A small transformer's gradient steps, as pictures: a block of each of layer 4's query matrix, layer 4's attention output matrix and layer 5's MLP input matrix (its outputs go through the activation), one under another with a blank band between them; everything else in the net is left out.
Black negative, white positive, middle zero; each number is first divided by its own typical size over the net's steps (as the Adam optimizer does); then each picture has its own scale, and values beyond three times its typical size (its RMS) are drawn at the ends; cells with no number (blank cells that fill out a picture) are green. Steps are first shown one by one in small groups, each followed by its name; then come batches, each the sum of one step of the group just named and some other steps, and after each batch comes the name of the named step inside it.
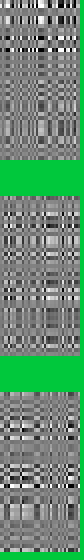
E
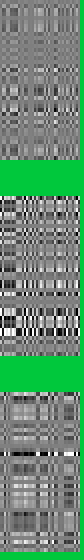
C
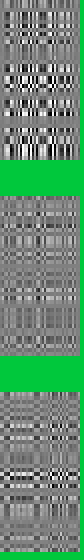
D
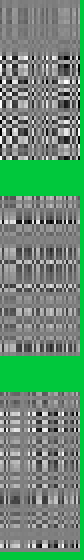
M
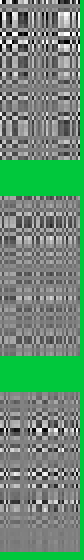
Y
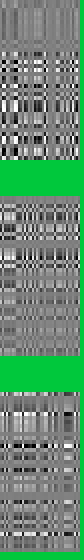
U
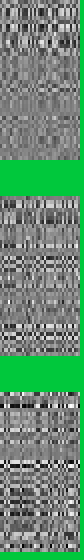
M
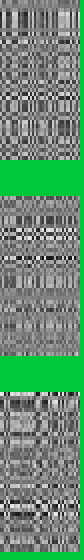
Y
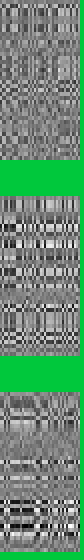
U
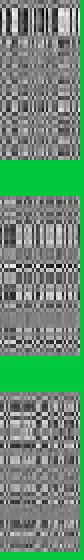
Y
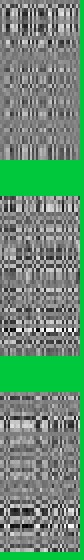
D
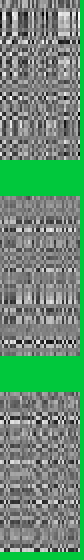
Y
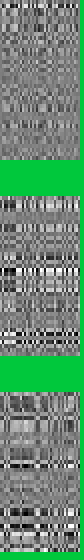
C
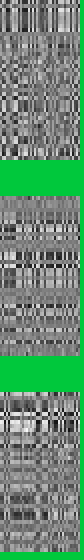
U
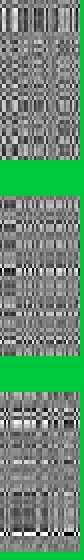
U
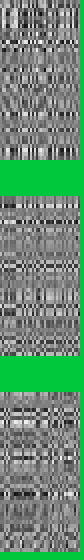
D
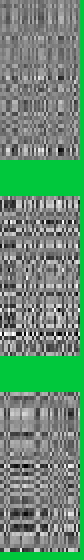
C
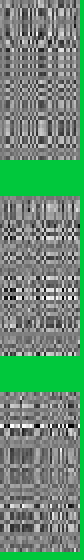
E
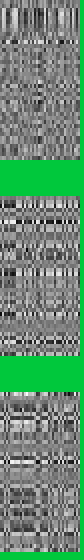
M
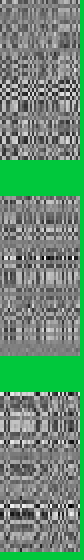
U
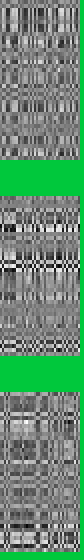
U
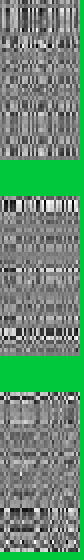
C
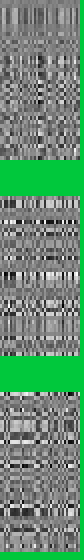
M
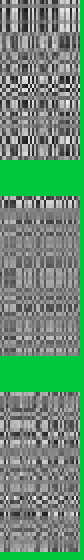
D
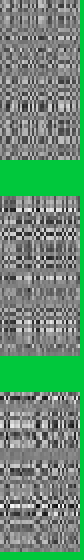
E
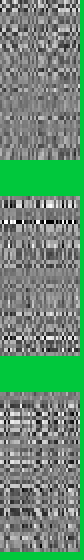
M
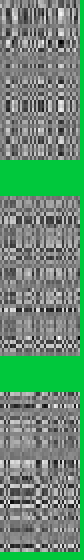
E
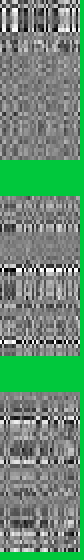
C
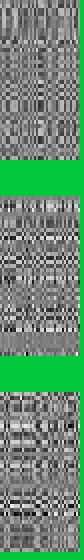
E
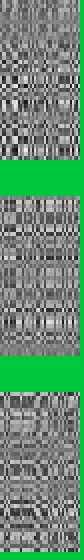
U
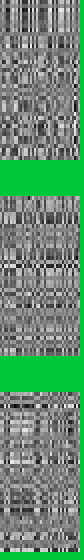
U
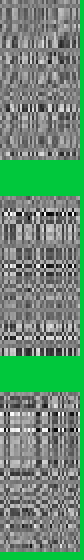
M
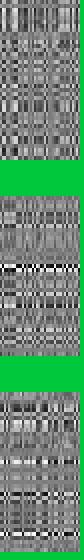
U
